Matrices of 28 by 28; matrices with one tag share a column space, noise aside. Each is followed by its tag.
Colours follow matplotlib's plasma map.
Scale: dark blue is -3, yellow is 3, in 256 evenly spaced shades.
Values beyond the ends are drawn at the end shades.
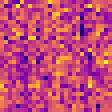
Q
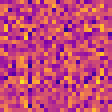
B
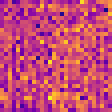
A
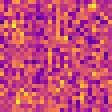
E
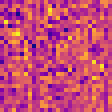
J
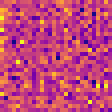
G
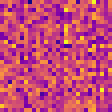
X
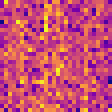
B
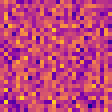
A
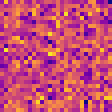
A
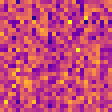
E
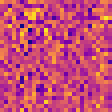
J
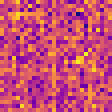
Q
